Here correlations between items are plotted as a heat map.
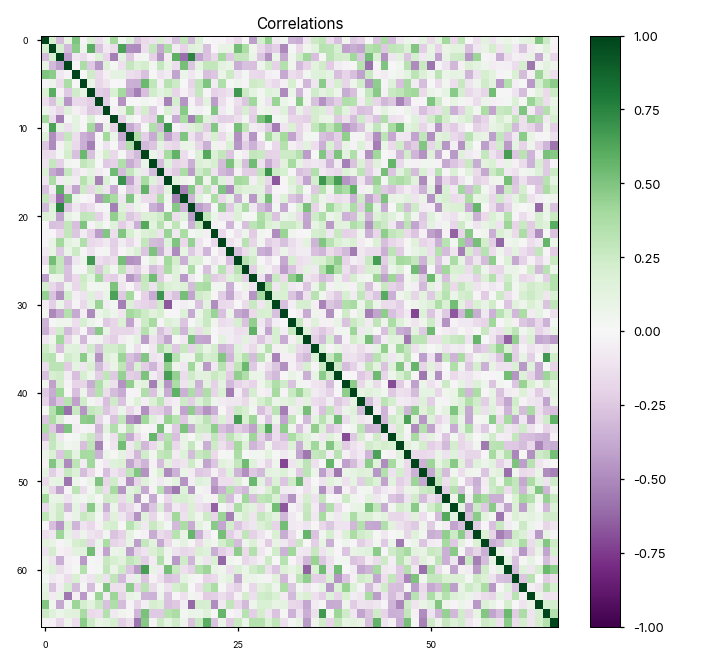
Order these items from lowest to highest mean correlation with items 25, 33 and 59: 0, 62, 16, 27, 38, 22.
0, 62, 22, 16, 38, 27
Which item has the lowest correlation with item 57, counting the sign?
46
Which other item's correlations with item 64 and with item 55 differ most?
22
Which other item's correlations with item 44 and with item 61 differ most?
48
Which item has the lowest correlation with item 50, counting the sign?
3
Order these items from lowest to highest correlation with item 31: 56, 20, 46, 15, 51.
56, 46, 51, 20, 15
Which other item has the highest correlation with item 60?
13
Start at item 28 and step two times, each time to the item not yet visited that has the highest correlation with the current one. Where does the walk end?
29
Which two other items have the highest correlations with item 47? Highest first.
43, 66
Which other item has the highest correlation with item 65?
36
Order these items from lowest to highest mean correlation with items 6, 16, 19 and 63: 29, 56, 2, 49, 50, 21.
49, 21, 29, 56, 50, 2
